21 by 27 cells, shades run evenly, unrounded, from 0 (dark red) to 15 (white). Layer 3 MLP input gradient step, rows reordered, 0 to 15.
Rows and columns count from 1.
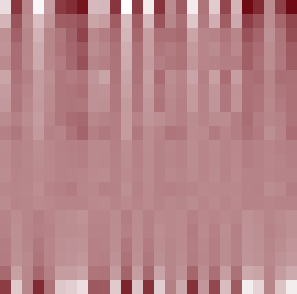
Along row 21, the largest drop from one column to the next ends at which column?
12
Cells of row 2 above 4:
25
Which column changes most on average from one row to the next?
8
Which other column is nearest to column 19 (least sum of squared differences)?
3
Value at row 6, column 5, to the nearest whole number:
8
